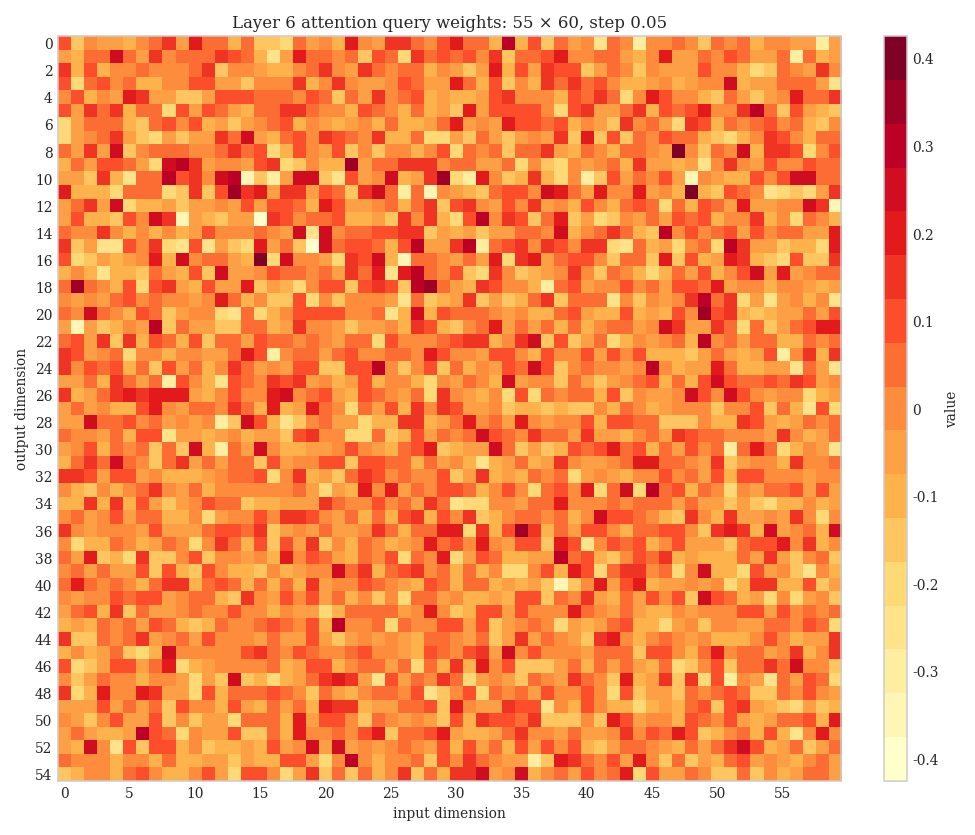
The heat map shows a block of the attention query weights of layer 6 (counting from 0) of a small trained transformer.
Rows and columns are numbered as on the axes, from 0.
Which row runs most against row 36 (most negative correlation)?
39
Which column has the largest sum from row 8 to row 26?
27
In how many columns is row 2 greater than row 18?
26
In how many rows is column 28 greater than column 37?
27
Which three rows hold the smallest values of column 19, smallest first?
15, 14, 19
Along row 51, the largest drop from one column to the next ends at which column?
25
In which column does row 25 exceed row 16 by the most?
34
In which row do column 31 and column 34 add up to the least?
10
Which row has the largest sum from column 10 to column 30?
17
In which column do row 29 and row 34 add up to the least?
8
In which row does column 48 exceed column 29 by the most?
11
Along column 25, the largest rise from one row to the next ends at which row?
18
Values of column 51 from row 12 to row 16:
-0.05 0 0.1 0.3 0.2
